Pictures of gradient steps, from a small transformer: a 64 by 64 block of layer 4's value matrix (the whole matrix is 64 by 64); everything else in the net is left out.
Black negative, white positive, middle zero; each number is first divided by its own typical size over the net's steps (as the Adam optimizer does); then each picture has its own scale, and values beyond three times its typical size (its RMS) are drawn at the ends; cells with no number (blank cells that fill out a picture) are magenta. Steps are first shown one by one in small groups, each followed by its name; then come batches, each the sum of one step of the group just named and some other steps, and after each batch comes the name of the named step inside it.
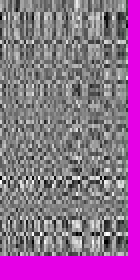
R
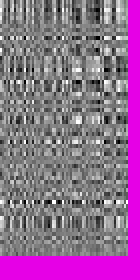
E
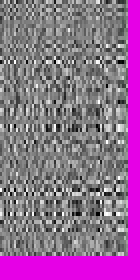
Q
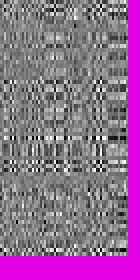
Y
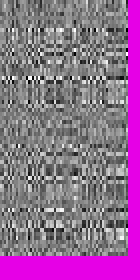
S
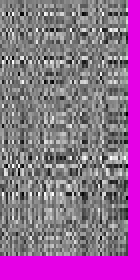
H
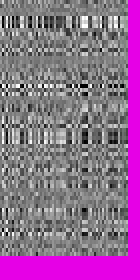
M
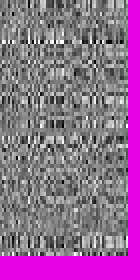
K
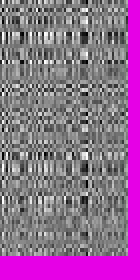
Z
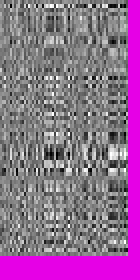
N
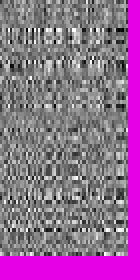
S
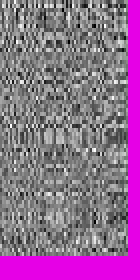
Y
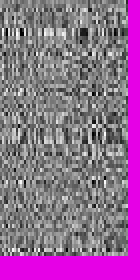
R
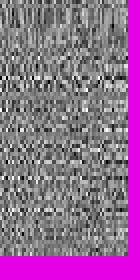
S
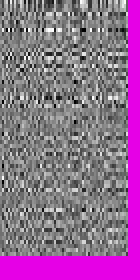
S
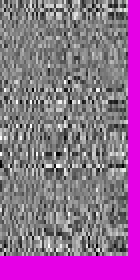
Y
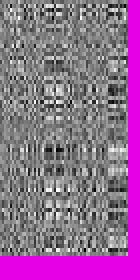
N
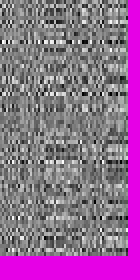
K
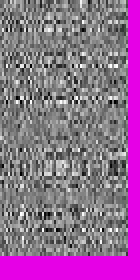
S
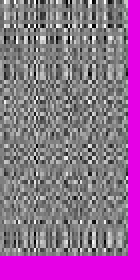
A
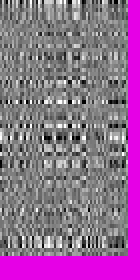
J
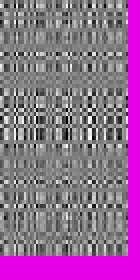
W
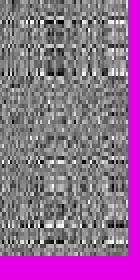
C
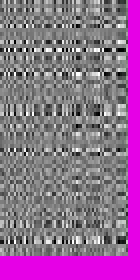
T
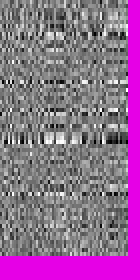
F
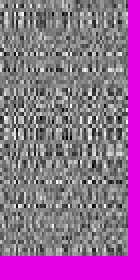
W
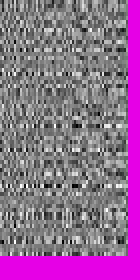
T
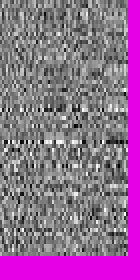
F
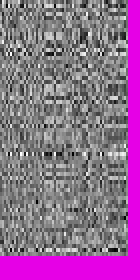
T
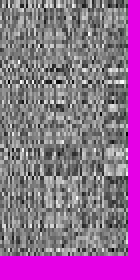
F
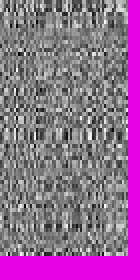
W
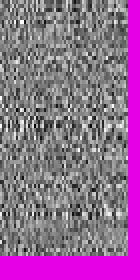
W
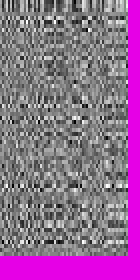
C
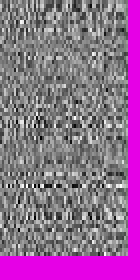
W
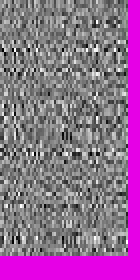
T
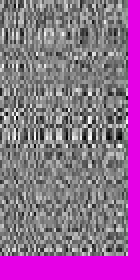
W
